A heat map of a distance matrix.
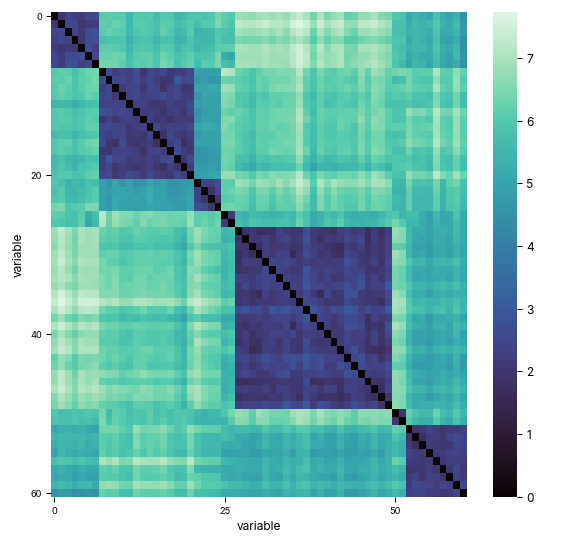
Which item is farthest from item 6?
36
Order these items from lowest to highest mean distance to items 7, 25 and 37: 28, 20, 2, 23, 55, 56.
28, 20, 55, 23, 56, 2
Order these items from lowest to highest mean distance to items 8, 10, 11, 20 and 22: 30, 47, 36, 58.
58, 30, 47, 36
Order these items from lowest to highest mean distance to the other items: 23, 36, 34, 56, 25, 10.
34, 36, 10, 56, 23, 25
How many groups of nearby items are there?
7
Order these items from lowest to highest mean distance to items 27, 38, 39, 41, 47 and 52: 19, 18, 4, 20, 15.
19, 18, 15, 20, 4
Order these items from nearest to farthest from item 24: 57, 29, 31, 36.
57, 29, 31, 36
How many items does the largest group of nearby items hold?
23
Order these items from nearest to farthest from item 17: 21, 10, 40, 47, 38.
10, 21, 38, 40, 47
